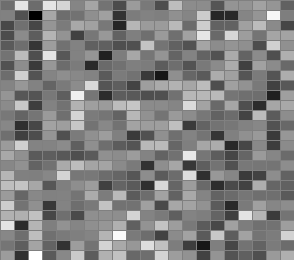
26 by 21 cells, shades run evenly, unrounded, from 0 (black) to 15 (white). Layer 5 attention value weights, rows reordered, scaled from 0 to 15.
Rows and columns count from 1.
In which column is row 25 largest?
11
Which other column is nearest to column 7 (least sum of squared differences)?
13
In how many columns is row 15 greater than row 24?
9
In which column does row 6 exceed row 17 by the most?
4
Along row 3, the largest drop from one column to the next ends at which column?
16
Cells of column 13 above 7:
14
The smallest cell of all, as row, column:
2, 3
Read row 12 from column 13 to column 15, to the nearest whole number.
9 8 7
